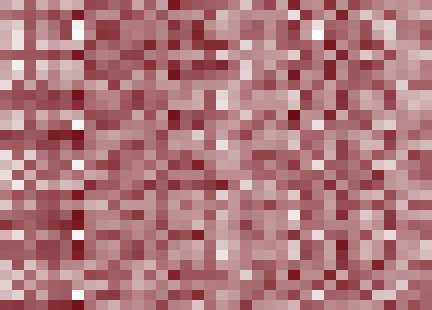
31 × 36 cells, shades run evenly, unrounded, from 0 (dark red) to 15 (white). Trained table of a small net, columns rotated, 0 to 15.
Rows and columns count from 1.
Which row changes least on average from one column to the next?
23
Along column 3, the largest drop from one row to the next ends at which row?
17
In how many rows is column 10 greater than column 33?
12
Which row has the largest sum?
9
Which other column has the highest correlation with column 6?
21
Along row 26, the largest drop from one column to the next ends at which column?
26
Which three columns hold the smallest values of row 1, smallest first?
15, 25, 28
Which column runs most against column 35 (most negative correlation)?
11
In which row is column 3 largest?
16
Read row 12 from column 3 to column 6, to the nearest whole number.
6 10 7 10
